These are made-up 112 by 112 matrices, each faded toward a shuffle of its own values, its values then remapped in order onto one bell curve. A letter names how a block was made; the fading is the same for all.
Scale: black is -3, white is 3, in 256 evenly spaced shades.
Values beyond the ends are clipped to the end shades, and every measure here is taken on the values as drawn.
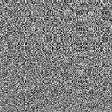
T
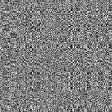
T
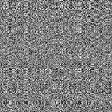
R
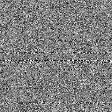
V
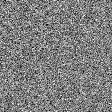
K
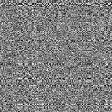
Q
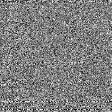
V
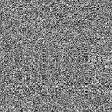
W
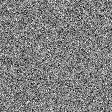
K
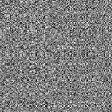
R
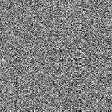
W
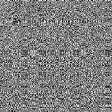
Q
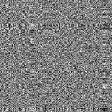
T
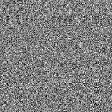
W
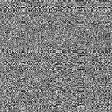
Q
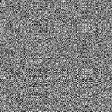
R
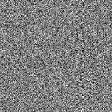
W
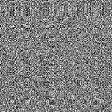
T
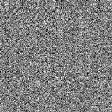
W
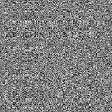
R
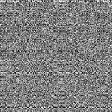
Q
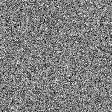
K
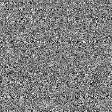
V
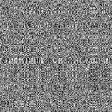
T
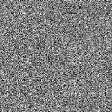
W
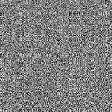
R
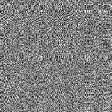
T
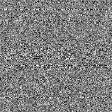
V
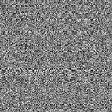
Q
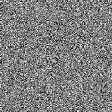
W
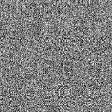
W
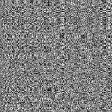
R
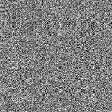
W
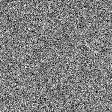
K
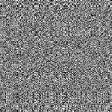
R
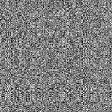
R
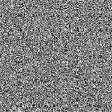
W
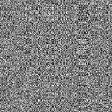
R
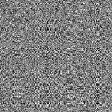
R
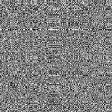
Q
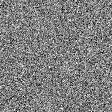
K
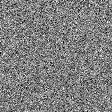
K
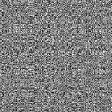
T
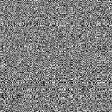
Q
